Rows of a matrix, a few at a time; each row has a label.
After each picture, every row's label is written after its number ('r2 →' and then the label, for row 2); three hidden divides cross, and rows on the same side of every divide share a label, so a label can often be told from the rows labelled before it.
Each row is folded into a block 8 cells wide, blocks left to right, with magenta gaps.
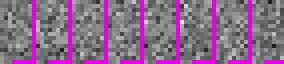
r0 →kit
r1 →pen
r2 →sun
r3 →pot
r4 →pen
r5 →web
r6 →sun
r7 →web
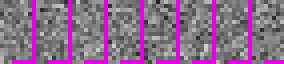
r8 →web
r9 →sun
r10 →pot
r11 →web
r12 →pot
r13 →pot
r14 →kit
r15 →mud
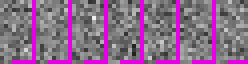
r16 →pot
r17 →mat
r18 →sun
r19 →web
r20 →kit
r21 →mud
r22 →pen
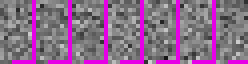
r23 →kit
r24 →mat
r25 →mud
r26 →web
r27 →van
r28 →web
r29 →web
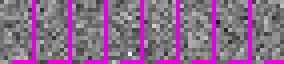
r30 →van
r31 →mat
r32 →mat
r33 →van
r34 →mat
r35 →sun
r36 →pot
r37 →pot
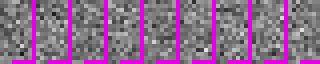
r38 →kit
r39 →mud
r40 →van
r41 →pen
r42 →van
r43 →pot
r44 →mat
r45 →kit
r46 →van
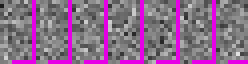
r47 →mud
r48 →mud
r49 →mud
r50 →web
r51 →van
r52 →kit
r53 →van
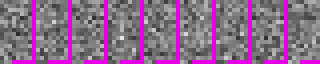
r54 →mud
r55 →kit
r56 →mud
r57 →pot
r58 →pen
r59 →pen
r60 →mat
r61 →web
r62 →mud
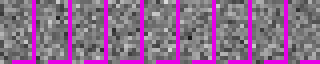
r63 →web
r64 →pot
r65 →van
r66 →kit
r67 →pot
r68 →kit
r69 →sun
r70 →mat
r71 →mat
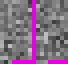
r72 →kit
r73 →van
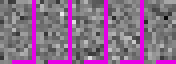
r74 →pot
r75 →web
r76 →pen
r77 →mud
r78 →pot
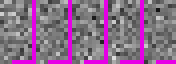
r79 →mat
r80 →van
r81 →mud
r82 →mud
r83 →pot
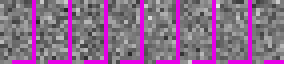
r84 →sun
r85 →pot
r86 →mud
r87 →kit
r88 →sun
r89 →van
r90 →sun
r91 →mud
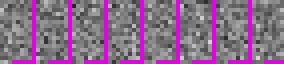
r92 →van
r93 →kit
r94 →mud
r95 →mat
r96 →van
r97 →sun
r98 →mud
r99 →kit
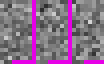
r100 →sun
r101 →sun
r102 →mat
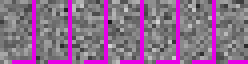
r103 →pot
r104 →van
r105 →sun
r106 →pot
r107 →mud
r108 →kit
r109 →sun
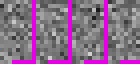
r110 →mud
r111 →sun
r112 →pot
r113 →sun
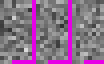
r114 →pot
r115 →mud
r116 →mat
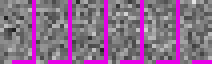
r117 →kit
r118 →web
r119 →web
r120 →sun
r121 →sun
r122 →kit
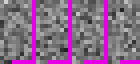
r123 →mat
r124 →web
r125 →pen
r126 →pot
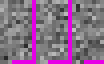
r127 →van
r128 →pot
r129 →sun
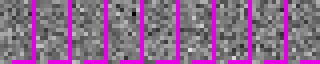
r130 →web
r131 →mud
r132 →web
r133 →mat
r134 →kit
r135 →mud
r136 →web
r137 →van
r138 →van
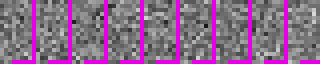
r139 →mud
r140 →pen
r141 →pot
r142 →kit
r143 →sun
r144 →web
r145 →pen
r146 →pot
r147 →web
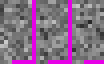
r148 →mud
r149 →kit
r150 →van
